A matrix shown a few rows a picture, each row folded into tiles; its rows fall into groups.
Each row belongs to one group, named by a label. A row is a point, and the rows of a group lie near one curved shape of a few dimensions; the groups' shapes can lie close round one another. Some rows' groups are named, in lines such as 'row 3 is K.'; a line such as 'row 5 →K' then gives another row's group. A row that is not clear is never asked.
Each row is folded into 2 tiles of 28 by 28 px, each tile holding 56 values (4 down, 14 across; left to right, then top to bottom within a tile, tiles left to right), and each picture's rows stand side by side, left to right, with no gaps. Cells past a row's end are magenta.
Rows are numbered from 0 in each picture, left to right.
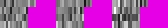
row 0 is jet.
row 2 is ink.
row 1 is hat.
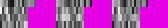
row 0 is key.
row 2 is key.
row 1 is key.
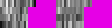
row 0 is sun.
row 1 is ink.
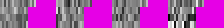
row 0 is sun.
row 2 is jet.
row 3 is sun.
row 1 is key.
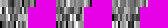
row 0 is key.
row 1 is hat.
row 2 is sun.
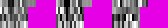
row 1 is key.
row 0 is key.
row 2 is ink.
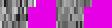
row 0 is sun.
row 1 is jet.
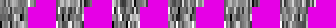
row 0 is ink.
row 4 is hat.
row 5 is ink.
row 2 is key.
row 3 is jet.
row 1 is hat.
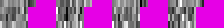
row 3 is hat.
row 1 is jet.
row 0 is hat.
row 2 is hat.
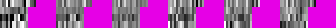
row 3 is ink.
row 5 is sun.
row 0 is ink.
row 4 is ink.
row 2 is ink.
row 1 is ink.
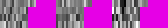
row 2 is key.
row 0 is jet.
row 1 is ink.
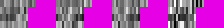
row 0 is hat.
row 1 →sun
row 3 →ink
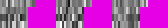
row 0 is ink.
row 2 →sun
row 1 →jet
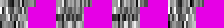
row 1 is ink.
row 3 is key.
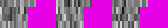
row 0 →jet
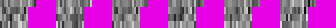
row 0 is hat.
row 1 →sun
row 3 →hat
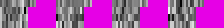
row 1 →sun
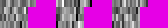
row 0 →jet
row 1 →sun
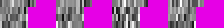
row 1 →hat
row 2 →hat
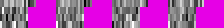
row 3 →ink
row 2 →hat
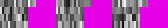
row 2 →ink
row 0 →jet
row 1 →key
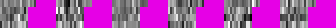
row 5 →ink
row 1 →key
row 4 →sun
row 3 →key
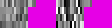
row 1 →key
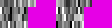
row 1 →key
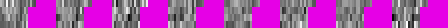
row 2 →sun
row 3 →hat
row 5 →hat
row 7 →sun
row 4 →jet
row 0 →sun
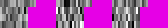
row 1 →key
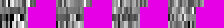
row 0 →ink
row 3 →jet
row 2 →ink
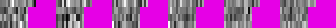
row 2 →ink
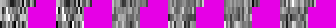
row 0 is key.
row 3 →sun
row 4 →hat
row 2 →key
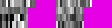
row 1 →sun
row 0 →ink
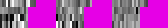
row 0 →ink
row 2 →hat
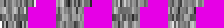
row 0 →sun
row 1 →key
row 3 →jet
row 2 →ink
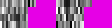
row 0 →ink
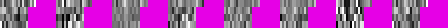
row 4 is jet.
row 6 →key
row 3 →hat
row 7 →sun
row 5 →sun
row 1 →ink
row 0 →sun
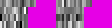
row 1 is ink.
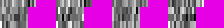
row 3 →sun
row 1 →hat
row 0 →ink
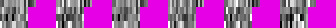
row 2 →hat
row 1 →ink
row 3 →ink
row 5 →ink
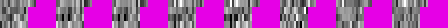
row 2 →hat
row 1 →hat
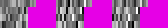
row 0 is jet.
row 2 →jet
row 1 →jet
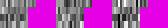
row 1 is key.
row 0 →ink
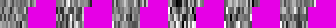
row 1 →hat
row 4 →hat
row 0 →jet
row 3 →key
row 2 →ink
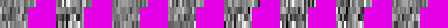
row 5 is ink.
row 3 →sun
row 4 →hat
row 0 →jet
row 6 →jet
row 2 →jet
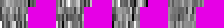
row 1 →ink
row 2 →sun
